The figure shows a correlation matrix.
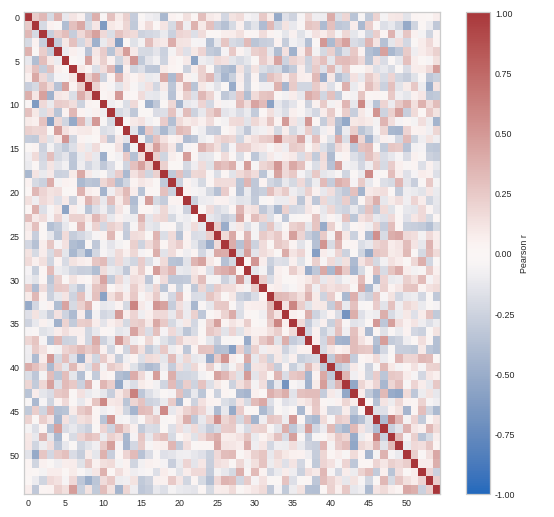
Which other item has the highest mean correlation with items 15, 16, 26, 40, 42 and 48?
46
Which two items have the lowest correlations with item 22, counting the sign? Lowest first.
5, 33
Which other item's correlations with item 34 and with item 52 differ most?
42
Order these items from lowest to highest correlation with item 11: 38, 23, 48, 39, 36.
38, 23, 36, 39, 48
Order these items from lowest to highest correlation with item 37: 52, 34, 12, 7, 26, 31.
26, 7, 52, 31, 34, 12
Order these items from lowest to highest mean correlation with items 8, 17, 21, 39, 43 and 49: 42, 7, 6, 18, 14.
6, 7, 18, 14, 42
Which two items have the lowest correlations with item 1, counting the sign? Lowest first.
10, 50
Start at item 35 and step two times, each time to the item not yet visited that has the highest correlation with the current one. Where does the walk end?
14
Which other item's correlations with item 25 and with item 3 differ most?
45
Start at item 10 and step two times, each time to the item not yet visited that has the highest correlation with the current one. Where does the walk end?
31
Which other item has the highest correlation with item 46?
48
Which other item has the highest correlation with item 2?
9
